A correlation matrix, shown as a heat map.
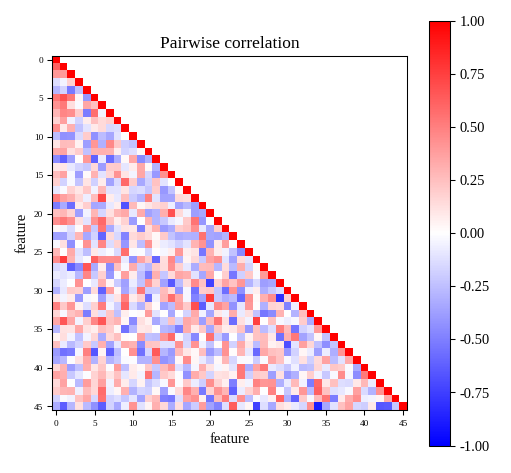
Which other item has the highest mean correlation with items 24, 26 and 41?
40
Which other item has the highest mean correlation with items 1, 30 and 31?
20
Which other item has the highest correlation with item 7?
5
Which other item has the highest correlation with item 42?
34
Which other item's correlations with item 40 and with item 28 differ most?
41
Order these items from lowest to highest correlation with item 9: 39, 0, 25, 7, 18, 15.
7, 39, 15, 18, 0, 25
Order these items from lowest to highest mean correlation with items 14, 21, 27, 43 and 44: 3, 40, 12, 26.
3, 12, 40, 26
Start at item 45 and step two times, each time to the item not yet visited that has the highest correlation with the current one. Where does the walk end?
19
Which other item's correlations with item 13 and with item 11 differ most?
38
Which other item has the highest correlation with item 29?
44
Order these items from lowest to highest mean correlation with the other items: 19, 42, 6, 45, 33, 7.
45, 19, 33, 7, 42, 6
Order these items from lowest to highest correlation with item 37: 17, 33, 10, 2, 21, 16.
2, 17, 21, 33, 10, 16
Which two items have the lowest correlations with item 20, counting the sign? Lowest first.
29, 44
